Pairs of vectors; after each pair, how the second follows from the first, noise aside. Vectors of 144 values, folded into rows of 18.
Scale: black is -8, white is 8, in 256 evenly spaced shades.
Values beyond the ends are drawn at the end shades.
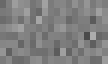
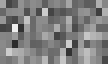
reversed, scaled up.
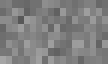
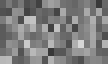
scaled up.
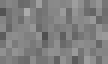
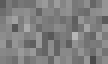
wrapped around.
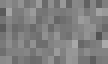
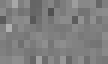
reversed, negated, partly zeroed.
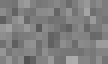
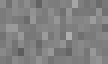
reversed, negated, partly zeroed.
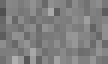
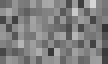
reversed, scaled up.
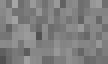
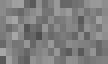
sign-scrambled.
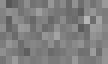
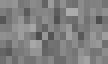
wrapped around, negated.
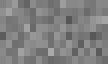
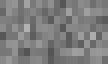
sign-scrambled.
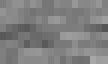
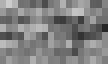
reversed, scaled up.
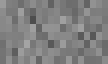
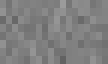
wrapped around, shrunk.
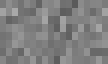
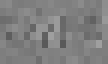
reversed, negated, partly zeroed.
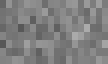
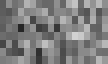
scaled up.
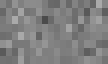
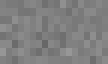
wrapped around, negated, shrunk.
